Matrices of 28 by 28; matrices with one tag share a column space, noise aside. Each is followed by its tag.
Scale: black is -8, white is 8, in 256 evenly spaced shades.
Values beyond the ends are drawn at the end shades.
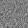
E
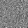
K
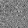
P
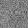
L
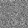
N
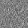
E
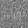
K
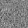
E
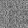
L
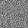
N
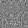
N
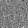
K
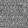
P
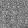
L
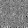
K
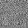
N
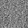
L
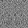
N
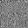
N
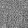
L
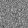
E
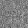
L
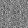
K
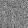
L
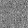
L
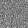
K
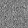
P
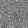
K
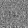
K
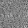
K
